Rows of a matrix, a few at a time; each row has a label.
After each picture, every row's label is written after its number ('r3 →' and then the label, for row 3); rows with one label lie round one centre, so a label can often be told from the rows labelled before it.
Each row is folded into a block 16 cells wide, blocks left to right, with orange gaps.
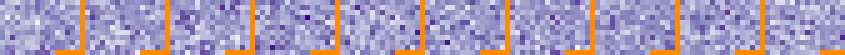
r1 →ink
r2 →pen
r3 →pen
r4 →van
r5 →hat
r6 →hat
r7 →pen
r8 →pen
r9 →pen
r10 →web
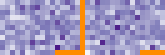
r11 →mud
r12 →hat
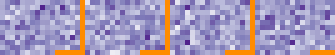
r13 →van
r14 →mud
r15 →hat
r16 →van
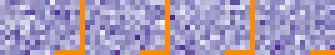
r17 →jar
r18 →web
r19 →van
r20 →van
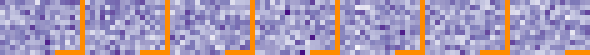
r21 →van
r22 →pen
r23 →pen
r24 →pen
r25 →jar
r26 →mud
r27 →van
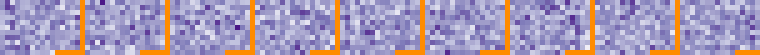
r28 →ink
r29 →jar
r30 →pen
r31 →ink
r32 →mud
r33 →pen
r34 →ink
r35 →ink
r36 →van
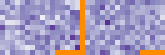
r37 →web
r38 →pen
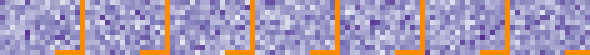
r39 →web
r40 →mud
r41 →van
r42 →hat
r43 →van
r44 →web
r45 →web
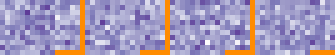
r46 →van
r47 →mud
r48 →hat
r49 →hat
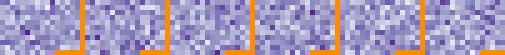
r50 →web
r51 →ink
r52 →ink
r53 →ink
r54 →web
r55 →jar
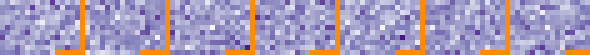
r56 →web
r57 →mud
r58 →web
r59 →van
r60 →web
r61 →ink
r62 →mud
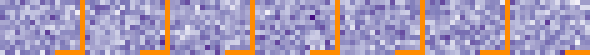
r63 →hat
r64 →ink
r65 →hat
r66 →van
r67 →web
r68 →jar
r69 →web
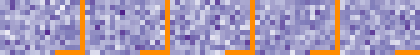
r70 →hat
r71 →ink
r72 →jar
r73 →van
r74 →mud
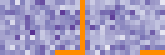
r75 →mud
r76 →web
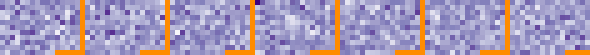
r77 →pen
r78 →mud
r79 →jar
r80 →ink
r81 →van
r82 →van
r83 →hat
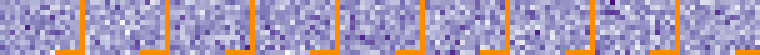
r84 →van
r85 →hat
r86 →van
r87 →jar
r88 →jar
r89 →hat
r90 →jar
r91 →jar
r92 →van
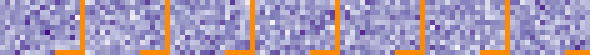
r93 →van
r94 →mud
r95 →mud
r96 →web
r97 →mud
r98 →ink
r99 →ink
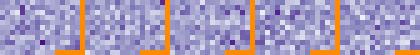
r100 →mud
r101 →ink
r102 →hat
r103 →van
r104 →pen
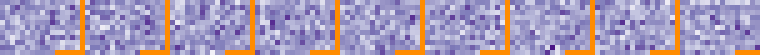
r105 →hat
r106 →jar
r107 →web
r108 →web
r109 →ink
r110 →pen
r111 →ink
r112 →pen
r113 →web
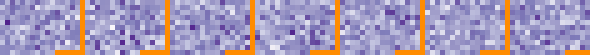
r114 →hat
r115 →jar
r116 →web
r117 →web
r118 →ink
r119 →web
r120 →web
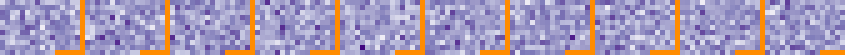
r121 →mud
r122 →jar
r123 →ink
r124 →mud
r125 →van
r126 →van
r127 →web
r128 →van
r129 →mud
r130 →van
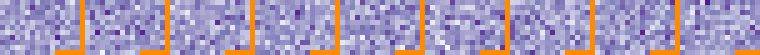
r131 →pen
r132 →mud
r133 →ink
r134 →ink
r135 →hat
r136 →web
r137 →web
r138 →hat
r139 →van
